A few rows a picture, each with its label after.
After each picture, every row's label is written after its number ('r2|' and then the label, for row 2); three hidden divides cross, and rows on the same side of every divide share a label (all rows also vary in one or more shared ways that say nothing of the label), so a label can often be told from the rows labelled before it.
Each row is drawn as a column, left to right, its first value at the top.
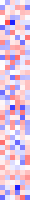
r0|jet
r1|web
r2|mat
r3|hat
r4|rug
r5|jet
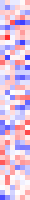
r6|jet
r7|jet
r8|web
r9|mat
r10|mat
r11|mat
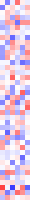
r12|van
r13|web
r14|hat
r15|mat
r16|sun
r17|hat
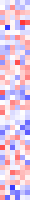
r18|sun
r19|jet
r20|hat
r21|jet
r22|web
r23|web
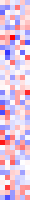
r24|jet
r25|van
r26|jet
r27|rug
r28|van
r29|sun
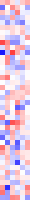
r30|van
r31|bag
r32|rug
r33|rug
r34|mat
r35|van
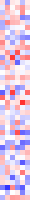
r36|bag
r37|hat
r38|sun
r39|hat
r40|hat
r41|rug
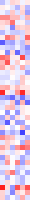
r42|sun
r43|jet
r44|web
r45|van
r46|sun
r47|van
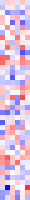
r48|jet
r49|bag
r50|mat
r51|jet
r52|mat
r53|van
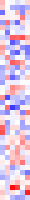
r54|mat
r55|web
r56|van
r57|van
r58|jet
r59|van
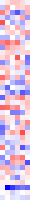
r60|web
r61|hat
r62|bag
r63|bag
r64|bag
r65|hat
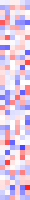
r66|web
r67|jet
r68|hat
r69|mat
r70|bag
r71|van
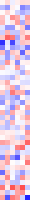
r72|sun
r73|jet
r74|sun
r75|sun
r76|van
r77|jet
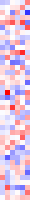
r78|web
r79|sun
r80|web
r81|hat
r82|hat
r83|mat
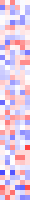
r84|van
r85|rug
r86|mat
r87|bag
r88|bag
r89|van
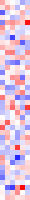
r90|mat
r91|hat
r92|hat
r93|sun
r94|sun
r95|web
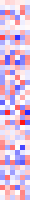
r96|van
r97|rug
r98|van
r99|hat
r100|rug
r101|jet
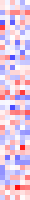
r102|mat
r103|sun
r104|mat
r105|sun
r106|sun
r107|sun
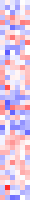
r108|web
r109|van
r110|jet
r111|jet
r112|web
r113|web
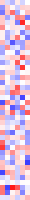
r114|van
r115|hat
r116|sun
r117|van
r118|web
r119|rug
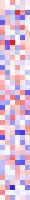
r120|mat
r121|sun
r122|bag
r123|web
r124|rug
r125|bag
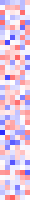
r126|web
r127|rug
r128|rug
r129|hat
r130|web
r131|mat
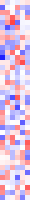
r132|van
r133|web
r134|web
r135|mat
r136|jet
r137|van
